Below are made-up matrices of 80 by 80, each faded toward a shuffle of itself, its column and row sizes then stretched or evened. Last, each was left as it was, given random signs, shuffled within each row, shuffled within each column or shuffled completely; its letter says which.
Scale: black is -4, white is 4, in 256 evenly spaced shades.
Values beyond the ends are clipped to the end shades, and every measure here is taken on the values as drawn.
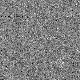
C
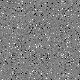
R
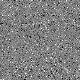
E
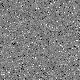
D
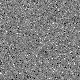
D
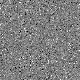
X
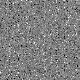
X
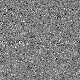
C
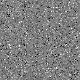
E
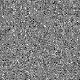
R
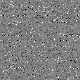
C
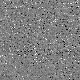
C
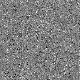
X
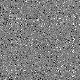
R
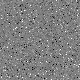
D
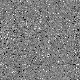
E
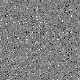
R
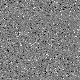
C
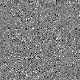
R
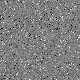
D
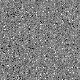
R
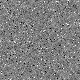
D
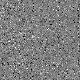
E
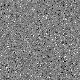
X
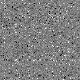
R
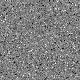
D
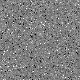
X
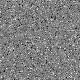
D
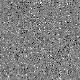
R
